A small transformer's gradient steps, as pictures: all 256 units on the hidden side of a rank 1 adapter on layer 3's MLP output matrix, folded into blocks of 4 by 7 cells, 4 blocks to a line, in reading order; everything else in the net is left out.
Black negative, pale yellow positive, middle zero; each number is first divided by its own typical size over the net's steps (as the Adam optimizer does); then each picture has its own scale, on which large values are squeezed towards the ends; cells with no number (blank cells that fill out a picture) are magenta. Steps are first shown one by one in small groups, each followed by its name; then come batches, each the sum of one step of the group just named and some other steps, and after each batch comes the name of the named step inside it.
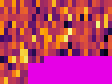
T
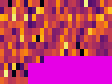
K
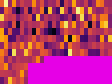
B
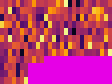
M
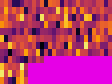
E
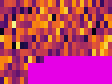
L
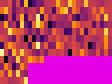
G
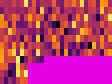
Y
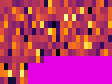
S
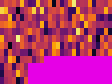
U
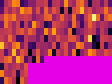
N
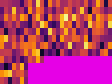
S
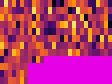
B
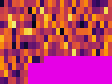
L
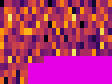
N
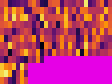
E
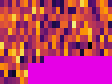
Y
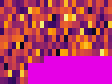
S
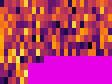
Y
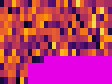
N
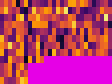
G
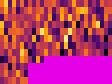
T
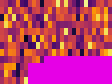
M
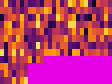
G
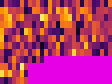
E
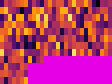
G
